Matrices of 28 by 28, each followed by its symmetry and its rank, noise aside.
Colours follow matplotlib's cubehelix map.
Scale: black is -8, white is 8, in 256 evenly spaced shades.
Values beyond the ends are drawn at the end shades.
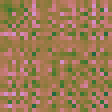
symmetric, rank three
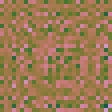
symmetric, rank three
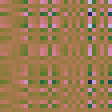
no symmetry, rank one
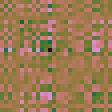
symmetric, rank two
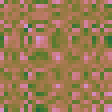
symmetric, rank two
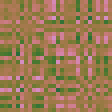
antisymmetric, rank two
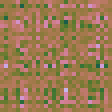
no symmetry, rank three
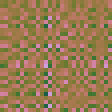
no symmetry, rank two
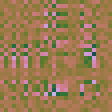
antisymmetric, rank two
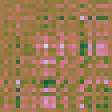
symmetric, rank two
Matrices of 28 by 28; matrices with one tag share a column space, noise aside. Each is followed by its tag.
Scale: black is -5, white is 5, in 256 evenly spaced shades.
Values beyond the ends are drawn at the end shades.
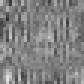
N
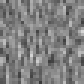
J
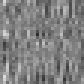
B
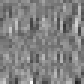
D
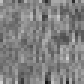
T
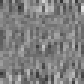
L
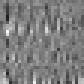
D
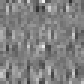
L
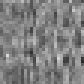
J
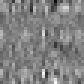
L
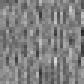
J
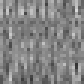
B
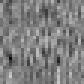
J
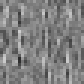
J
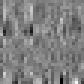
D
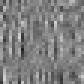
N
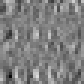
L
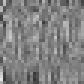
N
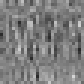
N
